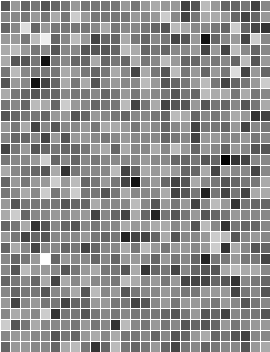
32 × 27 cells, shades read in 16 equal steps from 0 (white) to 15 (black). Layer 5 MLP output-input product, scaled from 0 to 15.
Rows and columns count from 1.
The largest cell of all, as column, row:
23, 15
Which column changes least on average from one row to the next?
11
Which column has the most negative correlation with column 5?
21
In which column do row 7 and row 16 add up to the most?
14
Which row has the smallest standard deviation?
13
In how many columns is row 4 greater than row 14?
13
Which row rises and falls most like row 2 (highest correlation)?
1
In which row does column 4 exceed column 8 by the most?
8
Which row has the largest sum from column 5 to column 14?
22
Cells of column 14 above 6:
23
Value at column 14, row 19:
4
